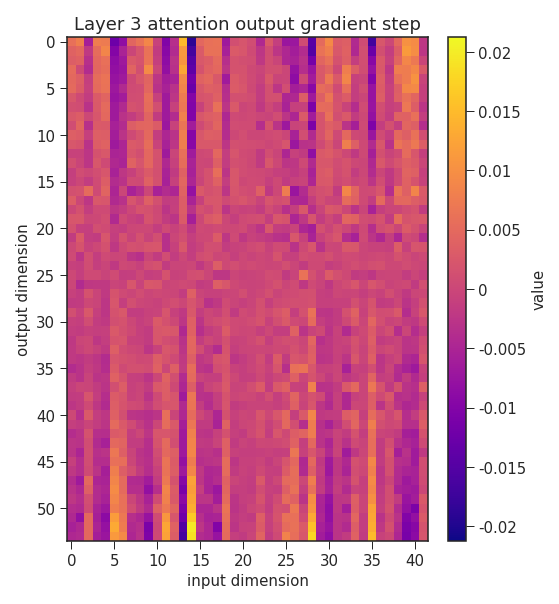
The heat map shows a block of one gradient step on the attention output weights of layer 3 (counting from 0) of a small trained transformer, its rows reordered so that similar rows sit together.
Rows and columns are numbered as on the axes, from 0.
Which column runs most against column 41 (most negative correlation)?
31
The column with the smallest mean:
1
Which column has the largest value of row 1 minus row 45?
13
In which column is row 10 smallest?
14
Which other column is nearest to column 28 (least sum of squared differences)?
35
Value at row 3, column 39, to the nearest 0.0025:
0.0075
